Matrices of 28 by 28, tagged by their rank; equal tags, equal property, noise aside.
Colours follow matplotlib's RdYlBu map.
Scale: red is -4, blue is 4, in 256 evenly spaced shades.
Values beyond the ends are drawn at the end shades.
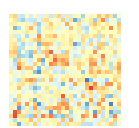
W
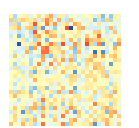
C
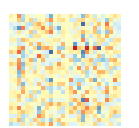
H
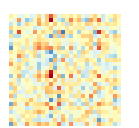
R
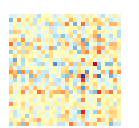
R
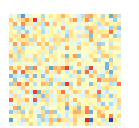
H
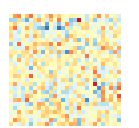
W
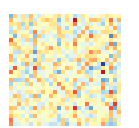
H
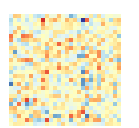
H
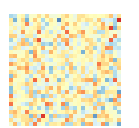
W
